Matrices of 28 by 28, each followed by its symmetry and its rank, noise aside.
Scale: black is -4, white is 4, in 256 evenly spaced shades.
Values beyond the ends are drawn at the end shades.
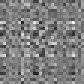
no symmetry, rank three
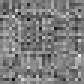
no symmetry, rank four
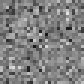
symmetric, rank six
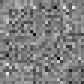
symmetric, rank six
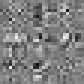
antisymmetric, rank four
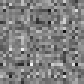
antisymmetric, rank four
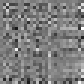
no symmetry, rank four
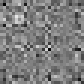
symmetric, rank four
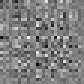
no symmetry, rank three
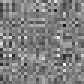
no symmetry, rank four
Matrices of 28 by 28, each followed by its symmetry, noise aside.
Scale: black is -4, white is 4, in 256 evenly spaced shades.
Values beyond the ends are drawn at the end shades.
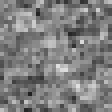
same after a half turn.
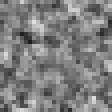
antisymmetric.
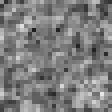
symmetric.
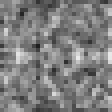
mirrored top to bottom.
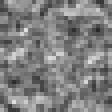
same after a half turn.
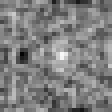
mirrored top to bottom.
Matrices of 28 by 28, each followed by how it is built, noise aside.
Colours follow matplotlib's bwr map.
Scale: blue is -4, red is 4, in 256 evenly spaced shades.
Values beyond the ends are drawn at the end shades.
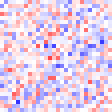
Hankel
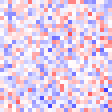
Toeplitz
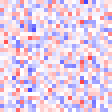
repeating rows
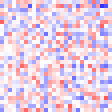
low rank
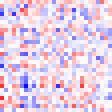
low rank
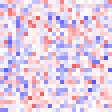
blocks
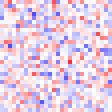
repeating rows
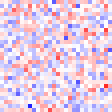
repeating rows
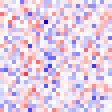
repeating rows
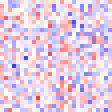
repeating rows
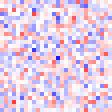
repeating rows
